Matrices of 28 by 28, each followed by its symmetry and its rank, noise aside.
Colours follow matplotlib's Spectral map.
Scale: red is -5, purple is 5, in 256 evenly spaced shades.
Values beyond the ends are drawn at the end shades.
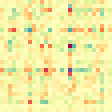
no symmetry, rank four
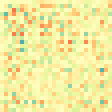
no symmetry, rank four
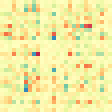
antisymmetric, rank four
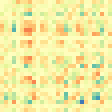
symmetric, rank two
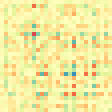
symmetric, rank two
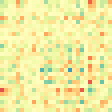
symmetric, rank three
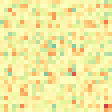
symmetric, rank four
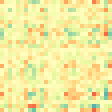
symmetric, rank two
